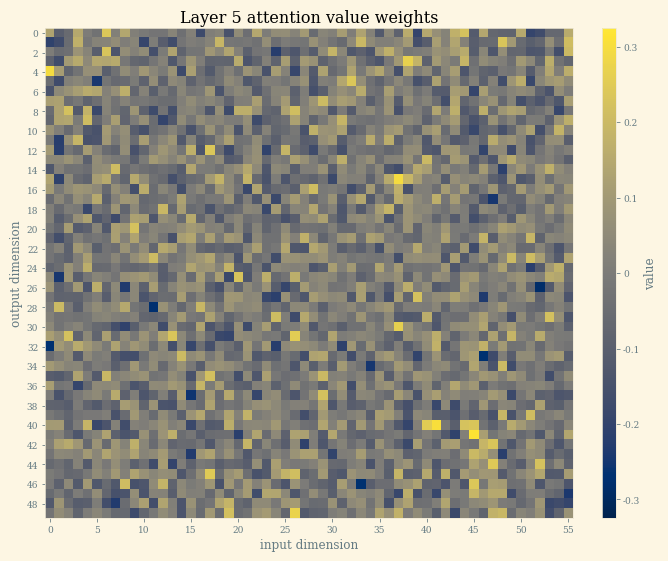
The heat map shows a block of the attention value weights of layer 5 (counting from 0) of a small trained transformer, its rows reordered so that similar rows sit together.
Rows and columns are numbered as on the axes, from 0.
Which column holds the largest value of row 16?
28
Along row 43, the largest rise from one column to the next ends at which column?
16
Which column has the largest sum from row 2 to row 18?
43
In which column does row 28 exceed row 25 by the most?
1
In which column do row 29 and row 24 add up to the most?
53
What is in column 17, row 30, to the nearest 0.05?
-0.15
